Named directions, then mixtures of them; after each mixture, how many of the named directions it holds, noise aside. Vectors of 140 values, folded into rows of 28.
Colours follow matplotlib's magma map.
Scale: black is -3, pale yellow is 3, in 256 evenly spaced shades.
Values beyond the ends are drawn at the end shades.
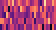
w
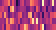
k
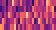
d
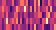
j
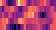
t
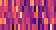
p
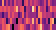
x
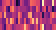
one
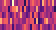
four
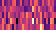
three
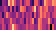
four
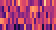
two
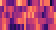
one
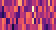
four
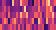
two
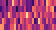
one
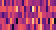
one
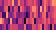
one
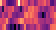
one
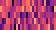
two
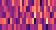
four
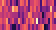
four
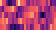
one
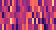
four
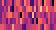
two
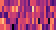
three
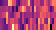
four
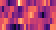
one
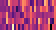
three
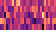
three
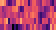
three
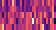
three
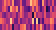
four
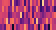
three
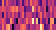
two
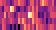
three
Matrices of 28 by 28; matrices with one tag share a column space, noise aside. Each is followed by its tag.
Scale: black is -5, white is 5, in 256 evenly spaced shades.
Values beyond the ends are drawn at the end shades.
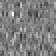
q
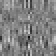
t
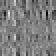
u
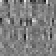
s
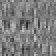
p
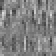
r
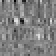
s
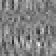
t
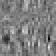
t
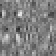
q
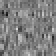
q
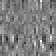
t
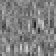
p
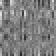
u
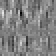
r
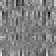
u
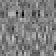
q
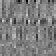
s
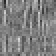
r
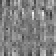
u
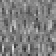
p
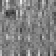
u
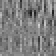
r
